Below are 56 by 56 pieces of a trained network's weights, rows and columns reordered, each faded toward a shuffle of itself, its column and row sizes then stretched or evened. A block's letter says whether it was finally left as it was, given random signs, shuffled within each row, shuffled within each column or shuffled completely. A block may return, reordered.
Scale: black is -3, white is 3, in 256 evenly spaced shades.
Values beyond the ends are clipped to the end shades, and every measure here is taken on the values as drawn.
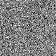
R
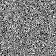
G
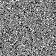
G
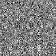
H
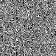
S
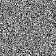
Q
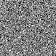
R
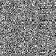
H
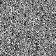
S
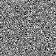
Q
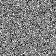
G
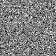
R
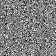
S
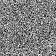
G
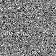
R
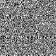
H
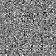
H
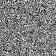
R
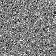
G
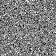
G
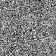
G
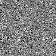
Q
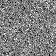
G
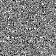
R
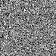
G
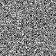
Q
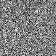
Q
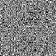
H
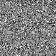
R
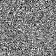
R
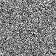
G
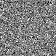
G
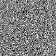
S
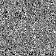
Q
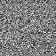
H
